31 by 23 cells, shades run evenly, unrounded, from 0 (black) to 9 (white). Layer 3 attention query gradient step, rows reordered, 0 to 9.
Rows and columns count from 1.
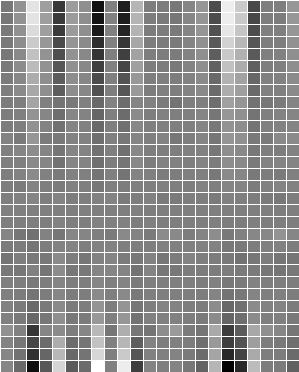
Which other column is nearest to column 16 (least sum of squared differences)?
23
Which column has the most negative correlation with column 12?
21
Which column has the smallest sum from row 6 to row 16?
8
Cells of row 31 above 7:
3
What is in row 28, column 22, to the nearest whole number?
5
